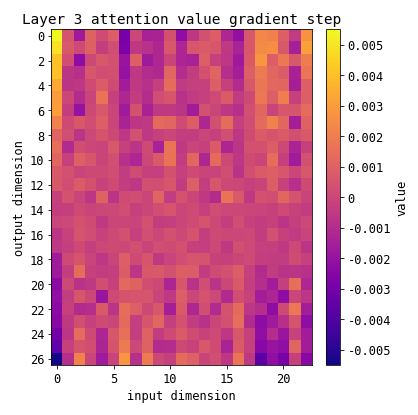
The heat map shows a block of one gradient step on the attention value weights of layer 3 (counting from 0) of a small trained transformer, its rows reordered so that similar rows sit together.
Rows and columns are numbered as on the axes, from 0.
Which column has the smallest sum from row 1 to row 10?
6
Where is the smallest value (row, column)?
26, 0
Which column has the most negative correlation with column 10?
21
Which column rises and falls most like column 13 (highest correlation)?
7
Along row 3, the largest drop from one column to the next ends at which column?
1
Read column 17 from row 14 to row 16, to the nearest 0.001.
0 0 0
